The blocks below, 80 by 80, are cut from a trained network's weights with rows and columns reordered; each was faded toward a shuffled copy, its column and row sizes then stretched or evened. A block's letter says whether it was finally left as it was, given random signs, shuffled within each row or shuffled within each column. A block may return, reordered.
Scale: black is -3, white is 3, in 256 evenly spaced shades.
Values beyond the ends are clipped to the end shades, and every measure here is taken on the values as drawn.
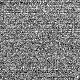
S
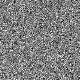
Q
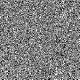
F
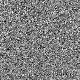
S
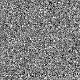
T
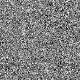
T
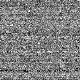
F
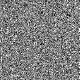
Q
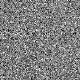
T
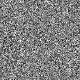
T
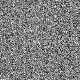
Q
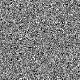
F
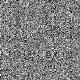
F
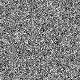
T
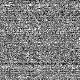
F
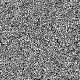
T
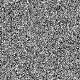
Q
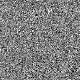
T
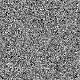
T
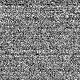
S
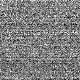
F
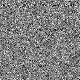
S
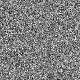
Q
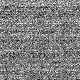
S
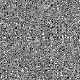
F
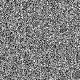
Q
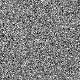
Q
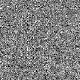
F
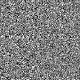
F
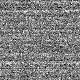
S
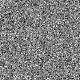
S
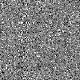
F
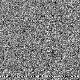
F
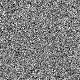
S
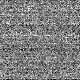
F
